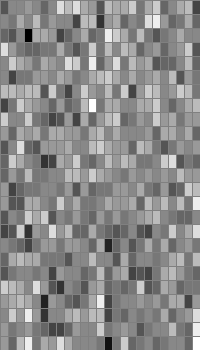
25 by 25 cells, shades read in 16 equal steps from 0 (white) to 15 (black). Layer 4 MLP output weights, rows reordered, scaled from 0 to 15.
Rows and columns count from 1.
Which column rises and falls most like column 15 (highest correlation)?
14
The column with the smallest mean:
12
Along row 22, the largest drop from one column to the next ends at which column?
7
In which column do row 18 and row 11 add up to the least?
13
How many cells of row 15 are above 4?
20
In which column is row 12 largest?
6
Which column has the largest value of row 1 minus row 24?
25
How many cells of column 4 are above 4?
19
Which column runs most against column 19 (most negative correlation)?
22
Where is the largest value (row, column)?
3, 4
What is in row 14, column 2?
11
